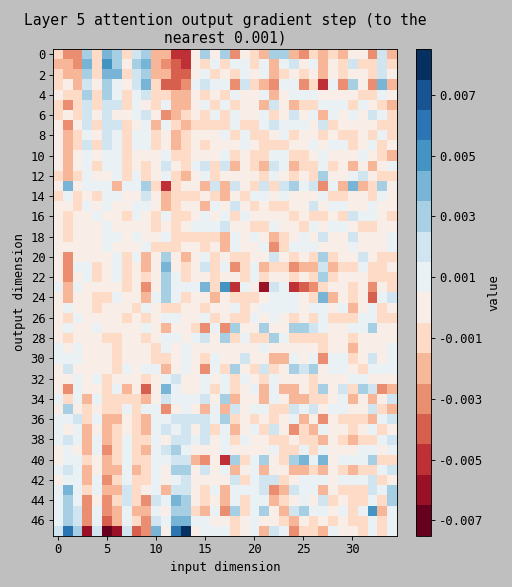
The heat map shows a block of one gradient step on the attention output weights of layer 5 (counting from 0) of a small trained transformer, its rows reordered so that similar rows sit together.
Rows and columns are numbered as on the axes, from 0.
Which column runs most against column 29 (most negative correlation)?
33
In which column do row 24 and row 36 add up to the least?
32
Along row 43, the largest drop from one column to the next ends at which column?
22
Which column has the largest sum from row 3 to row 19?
5
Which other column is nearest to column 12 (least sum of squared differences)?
13
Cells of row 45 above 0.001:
9
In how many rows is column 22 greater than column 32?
20
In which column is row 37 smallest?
24
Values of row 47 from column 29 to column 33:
0 0 -0.001 0.001 -0.001
